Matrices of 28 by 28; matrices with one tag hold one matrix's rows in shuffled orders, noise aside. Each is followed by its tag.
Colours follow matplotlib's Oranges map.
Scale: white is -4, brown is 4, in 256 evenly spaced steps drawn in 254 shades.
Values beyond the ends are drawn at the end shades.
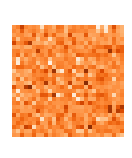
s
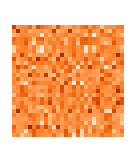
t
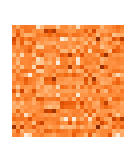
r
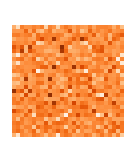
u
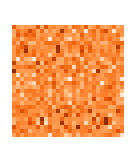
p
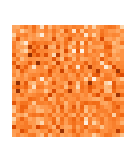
t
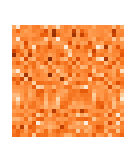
u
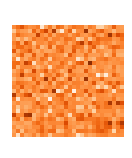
s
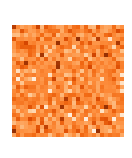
p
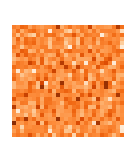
p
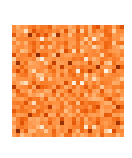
t
